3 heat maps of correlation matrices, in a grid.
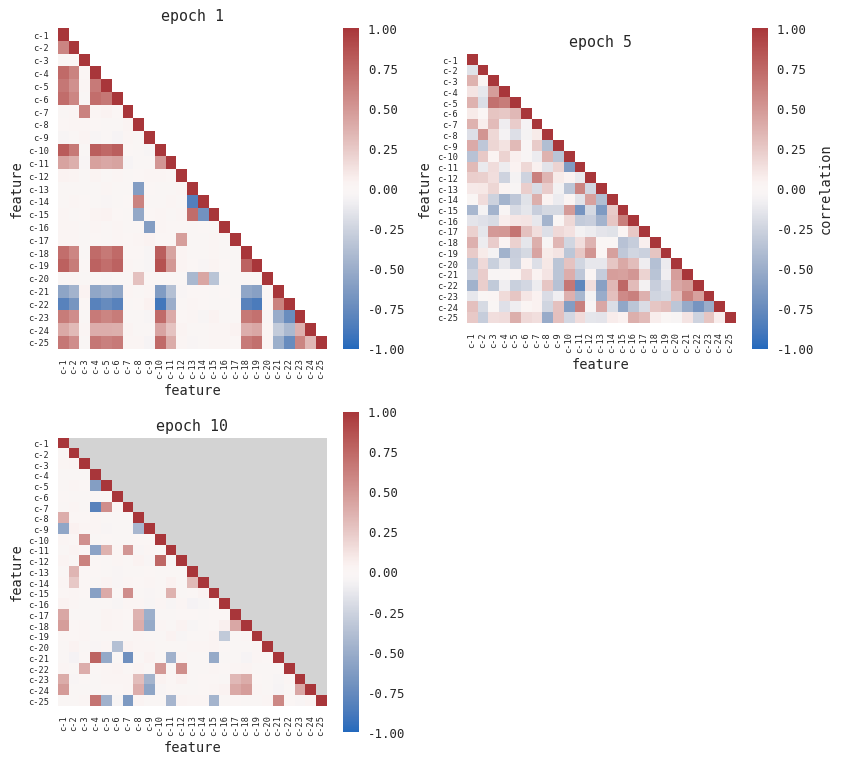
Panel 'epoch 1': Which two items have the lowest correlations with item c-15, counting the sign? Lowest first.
c-14, c-8
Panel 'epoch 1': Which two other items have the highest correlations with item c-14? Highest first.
c-8, c-20
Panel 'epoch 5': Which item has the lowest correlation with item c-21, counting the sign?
c-24
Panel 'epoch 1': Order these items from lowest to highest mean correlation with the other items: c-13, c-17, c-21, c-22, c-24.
c-22, c-21, c-13, c-17, c-24
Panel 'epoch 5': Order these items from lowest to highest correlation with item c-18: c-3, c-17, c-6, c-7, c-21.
c-21, c-6, c-17, c-3, c-7
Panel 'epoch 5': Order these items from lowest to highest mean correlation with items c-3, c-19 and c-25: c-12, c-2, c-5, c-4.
c-2, c-4, c-12, c-5
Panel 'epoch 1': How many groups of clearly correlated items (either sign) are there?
5
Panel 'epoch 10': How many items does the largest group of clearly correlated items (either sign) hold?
7
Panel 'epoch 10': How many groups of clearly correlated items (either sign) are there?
6
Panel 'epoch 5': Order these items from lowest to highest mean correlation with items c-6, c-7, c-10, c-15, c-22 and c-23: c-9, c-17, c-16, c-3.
c-9, c-3, c-17, c-16
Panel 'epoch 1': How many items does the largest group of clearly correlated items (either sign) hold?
14
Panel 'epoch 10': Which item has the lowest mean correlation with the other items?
c-9
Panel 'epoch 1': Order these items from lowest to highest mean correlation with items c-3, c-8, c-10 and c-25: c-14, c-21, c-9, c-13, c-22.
c-22, c-21, c-13, c-9, c-14
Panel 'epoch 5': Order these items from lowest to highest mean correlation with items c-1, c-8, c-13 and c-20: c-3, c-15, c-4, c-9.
c-15, c-9, c-4, c-3
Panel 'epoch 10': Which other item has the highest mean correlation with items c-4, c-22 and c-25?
c-21
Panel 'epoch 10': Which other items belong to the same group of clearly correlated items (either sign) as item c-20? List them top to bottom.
c-6
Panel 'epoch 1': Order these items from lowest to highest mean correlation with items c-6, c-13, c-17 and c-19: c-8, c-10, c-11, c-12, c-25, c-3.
c-8, c-3, c-12, c-11, c-25, c-10
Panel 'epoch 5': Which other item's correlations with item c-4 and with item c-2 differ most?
c-5
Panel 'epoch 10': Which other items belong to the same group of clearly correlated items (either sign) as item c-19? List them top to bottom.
c-16
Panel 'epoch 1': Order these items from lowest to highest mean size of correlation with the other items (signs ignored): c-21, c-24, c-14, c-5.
c-14, c-24, c-21, c-5
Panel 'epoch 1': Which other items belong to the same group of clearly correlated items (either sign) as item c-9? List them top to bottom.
c-16
